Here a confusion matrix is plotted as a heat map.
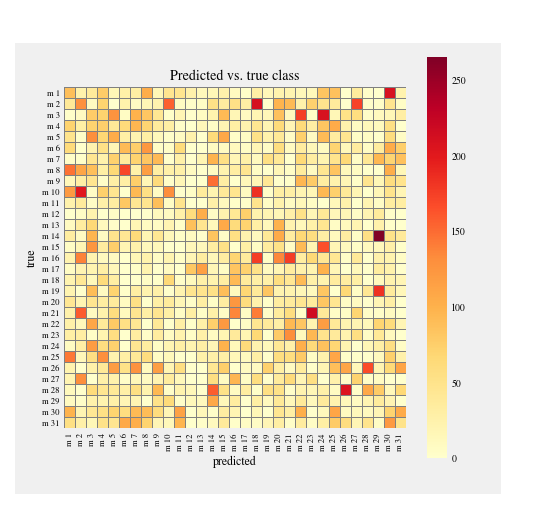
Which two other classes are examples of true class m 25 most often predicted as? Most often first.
m 1, m 4
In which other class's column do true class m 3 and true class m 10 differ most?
m 2
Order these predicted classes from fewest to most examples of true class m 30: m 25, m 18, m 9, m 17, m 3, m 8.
m 17, m 18, m 3, m 9, m 8, m 25
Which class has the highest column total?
m 24
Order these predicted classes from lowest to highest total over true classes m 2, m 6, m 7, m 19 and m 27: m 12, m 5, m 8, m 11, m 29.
m 12, m 11, m 5, m 8, m 29
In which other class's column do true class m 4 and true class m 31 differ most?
m 11
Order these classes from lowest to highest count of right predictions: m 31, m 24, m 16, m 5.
m 31, m 16, m 24, m 5
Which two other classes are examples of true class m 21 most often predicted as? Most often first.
m 23, m 2
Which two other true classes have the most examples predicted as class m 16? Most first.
m 21, m 20
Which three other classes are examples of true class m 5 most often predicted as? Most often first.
m 3, m 15, m 24
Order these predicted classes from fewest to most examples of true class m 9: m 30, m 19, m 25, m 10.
m 10, m 25, m 19, m 30
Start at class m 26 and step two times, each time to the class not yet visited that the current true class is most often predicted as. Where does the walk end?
m 14
